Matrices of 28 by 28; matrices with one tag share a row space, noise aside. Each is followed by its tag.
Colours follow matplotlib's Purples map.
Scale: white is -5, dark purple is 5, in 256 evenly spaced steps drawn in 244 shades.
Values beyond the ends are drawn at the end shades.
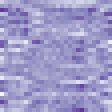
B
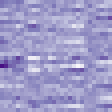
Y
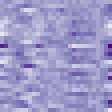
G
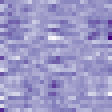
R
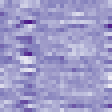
G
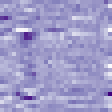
G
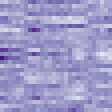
Y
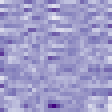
R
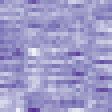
Y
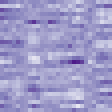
Y
